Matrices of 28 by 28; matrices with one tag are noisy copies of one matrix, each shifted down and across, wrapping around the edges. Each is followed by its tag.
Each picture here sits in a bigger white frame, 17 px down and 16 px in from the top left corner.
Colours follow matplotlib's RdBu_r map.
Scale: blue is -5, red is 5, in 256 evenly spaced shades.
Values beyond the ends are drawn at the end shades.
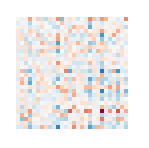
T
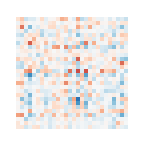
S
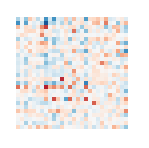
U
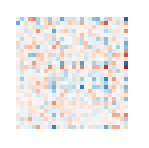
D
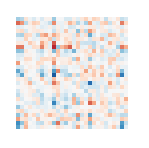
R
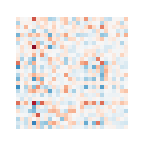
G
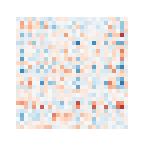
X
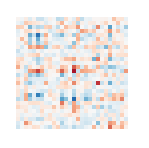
R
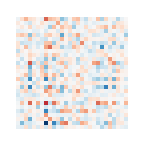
G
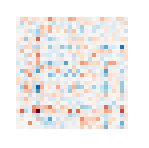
X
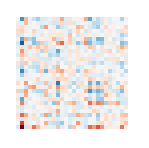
R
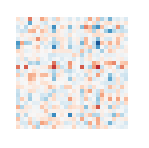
X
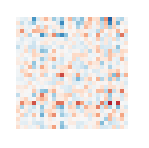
S
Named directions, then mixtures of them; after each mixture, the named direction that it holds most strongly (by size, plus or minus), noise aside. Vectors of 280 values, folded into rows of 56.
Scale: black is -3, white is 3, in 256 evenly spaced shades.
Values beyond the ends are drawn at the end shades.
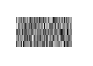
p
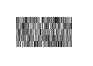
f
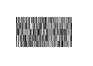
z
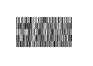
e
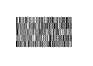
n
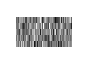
f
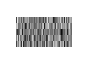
p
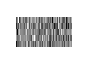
n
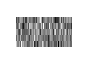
f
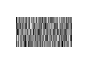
z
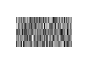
p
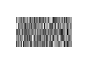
p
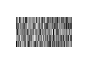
n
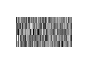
z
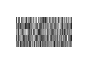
e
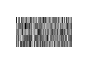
e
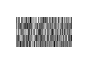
e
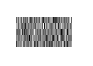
p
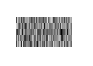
p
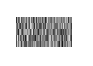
z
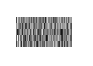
z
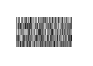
e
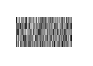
z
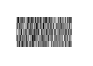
n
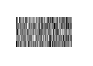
n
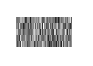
f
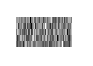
z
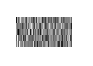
z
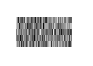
n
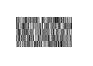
f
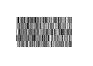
n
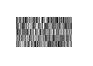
f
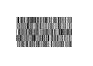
n
